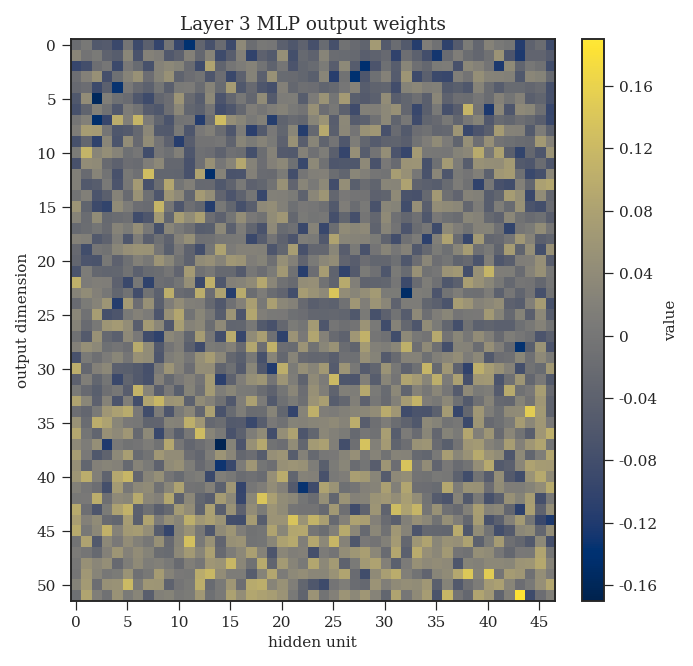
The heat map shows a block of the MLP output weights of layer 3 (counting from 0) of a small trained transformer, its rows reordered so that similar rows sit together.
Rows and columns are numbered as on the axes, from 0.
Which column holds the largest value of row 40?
5
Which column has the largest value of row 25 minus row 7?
2
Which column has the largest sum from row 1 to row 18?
39
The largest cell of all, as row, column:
51, 43
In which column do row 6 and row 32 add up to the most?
38
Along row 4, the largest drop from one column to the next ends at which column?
16
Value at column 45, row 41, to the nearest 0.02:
0.04
